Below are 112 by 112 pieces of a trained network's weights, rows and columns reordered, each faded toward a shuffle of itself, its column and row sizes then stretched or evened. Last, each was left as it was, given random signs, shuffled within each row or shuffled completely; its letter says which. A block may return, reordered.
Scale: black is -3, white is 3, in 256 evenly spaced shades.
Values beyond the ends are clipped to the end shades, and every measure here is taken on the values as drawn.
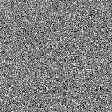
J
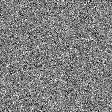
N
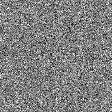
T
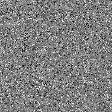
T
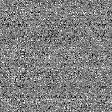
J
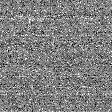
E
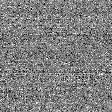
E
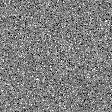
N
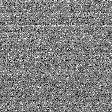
E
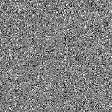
J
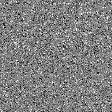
T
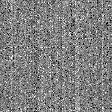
J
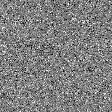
E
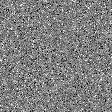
N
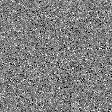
E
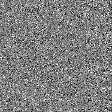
T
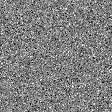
N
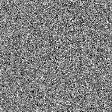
T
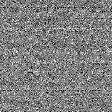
J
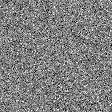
N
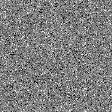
T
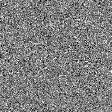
T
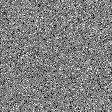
N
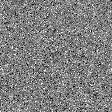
E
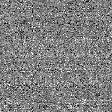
J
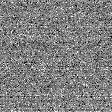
E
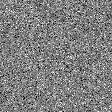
N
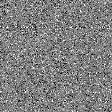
T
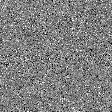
E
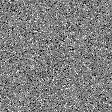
N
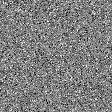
N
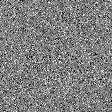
E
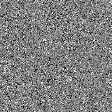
T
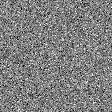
N
